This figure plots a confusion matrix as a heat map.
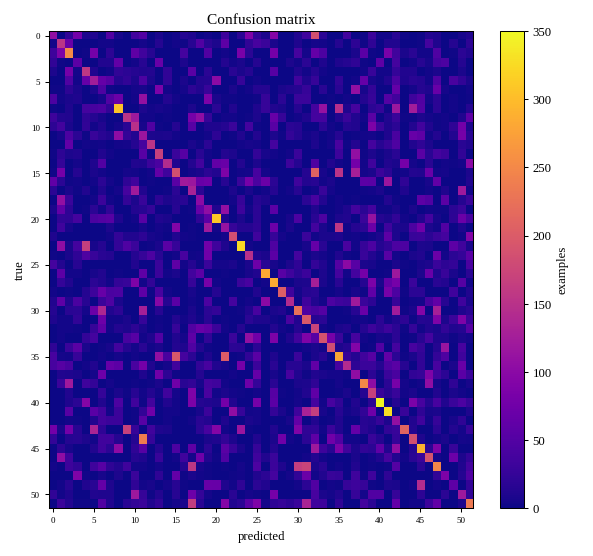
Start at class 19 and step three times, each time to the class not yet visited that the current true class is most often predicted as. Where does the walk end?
15
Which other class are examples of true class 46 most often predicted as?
1
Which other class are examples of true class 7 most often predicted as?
11
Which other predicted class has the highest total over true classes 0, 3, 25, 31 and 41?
32
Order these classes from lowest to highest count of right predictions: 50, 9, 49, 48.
49, 48, 50, 9
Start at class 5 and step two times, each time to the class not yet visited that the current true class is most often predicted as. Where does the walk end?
39
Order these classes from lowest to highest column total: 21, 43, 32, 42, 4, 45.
43, 4, 21, 45, 42, 32
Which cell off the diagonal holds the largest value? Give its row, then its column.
44, 11
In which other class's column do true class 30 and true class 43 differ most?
9
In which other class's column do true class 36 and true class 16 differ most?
17
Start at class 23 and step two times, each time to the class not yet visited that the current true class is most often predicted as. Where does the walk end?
2
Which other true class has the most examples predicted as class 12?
41
